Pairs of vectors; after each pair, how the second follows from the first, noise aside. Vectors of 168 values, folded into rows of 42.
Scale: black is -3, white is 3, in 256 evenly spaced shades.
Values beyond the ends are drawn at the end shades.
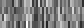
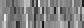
partly zeroed.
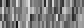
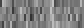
wrapped around, shrunk.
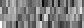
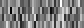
shuffled.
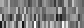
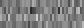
wrapped around, shrunk.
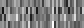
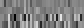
reversed, partly zeroed.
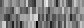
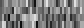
copied.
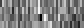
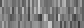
shrunk.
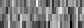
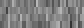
shrunk.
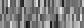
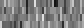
reversed, partly zeroed.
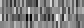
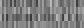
shrunk.
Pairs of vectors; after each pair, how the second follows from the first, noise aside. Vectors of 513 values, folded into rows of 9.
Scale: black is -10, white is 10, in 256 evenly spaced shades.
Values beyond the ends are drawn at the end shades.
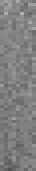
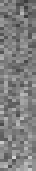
reversed, scaled up.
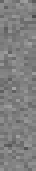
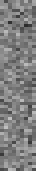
reversed, scaled up.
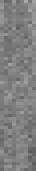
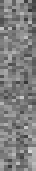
negated, scaled up.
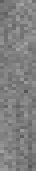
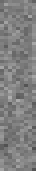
wrapped around, negated.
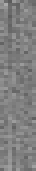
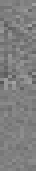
wrapped around, negated, partly zeroed.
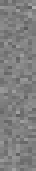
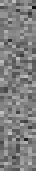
negated, scaled up.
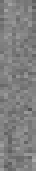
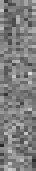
negated, scaled up.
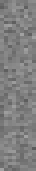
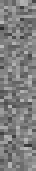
reversed, negated, scaled up.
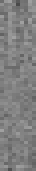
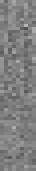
wrapped around, negated.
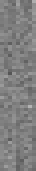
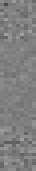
wrapped around, negated, partly zeroed.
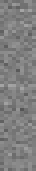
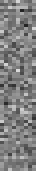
negated, scaled up.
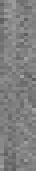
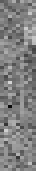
wrapped around, negated, scaled up.
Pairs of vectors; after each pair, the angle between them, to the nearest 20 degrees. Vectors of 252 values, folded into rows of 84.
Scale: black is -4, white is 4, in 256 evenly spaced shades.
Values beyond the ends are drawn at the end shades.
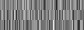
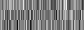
80 degrees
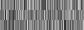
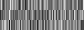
100 degrees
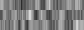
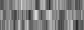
160 degrees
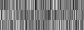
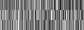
60 degrees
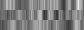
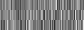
80 degrees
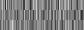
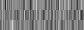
20 degrees
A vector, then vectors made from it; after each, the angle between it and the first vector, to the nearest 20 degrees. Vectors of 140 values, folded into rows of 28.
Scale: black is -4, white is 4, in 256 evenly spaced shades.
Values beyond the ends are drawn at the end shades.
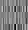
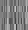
140 degrees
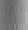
100 degrees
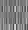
160 degrees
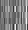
140 degrees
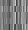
40 degrees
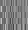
100 degrees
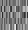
120 degrees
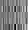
20 degrees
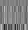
60 degrees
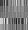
100 degrees
